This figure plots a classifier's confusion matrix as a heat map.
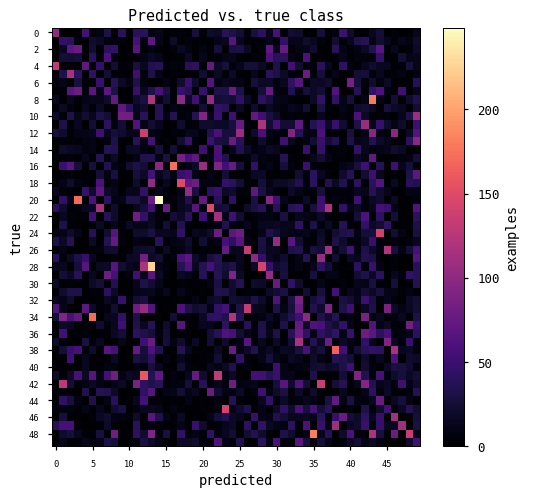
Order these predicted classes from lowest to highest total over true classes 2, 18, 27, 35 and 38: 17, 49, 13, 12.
12, 49, 13, 17
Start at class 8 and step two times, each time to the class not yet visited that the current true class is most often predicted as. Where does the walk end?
21
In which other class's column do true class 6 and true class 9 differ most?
40
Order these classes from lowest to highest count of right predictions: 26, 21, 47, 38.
47, 26, 21, 38
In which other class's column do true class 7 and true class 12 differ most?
46
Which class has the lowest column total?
10
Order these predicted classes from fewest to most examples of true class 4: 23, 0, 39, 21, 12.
12, 23, 39, 21, 0
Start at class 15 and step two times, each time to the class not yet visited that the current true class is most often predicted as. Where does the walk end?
49
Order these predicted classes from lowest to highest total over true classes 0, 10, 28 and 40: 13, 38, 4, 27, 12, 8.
38, 8, 27, 4, 12, 13
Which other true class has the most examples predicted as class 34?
5
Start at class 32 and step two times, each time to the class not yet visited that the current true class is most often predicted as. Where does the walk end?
26
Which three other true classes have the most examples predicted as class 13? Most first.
28, 8, 18
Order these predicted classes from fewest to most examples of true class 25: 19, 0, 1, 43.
19, 1, 0, 43
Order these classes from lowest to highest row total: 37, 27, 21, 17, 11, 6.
17, 6, 37, 27, 11, 21
